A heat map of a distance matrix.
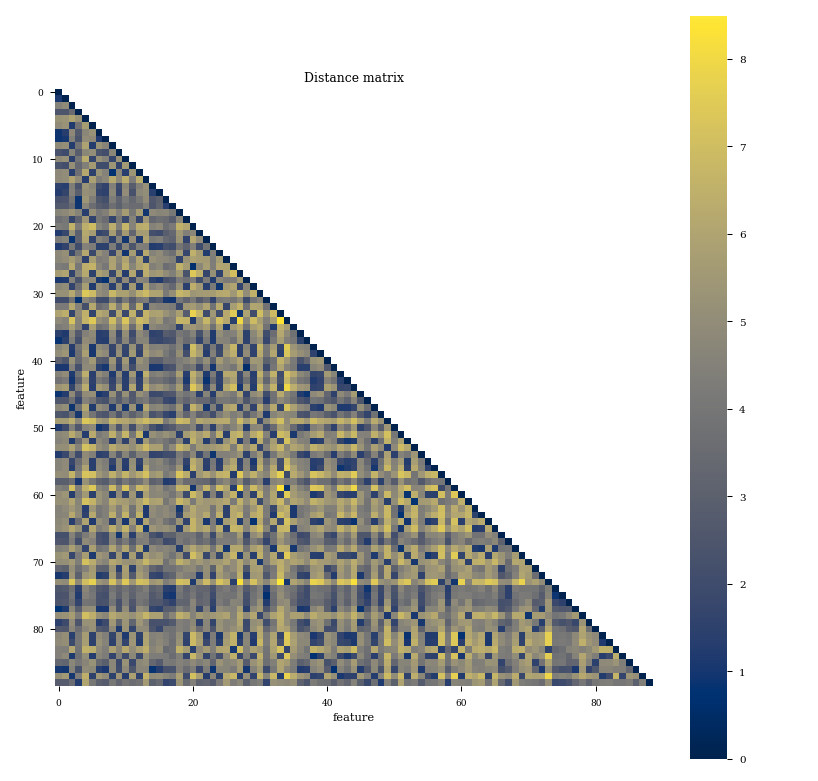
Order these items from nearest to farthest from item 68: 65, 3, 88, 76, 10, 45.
65, 76, 45, 3, 88, 10
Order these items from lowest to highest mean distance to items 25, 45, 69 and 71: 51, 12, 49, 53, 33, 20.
51, 12, 33, 20, 53, 49
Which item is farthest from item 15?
49
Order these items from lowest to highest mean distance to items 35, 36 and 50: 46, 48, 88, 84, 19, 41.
41, 46, 48, 88, 19, 84
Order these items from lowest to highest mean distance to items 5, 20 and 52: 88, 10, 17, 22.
22, 10, 17, 88
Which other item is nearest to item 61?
53
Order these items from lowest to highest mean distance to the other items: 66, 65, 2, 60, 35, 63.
66, 2, 60, 35, 63, 65
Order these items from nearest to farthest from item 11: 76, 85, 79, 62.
85, 76, 79, 62
